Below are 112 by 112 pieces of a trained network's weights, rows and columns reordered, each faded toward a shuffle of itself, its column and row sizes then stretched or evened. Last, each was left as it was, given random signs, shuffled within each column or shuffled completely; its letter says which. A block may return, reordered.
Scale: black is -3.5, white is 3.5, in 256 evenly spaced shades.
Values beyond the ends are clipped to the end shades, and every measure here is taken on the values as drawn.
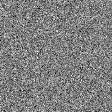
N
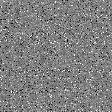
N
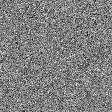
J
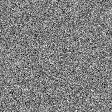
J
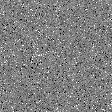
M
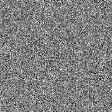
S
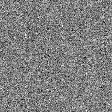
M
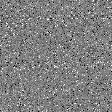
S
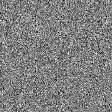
N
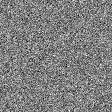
J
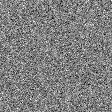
J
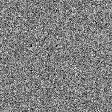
M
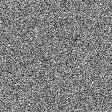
J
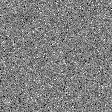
J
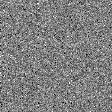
M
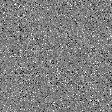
S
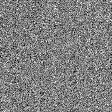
M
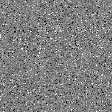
S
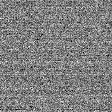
S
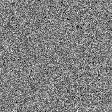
M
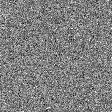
J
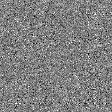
N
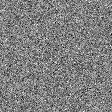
J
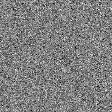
N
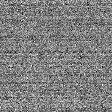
S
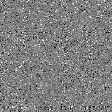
S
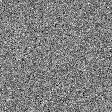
J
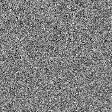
N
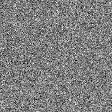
N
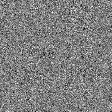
N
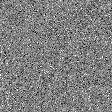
J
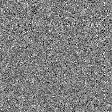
N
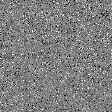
N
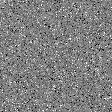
J
